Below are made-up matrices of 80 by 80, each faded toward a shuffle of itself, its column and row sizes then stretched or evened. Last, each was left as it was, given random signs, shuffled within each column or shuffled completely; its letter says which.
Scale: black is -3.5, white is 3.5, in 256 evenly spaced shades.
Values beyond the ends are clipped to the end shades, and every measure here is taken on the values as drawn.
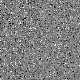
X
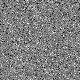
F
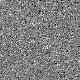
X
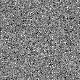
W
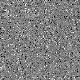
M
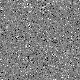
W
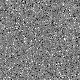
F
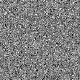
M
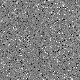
W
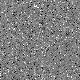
W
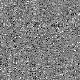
M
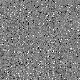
M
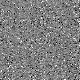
M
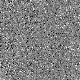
X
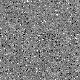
M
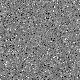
F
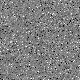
F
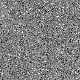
X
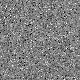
F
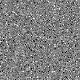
M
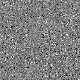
M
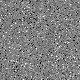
F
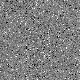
W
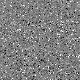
X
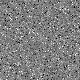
F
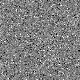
X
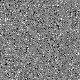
W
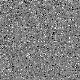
X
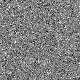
F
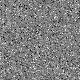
F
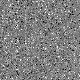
X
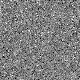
W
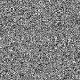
M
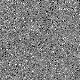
X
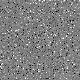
M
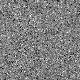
W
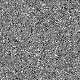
X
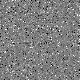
X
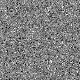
X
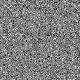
M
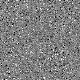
X
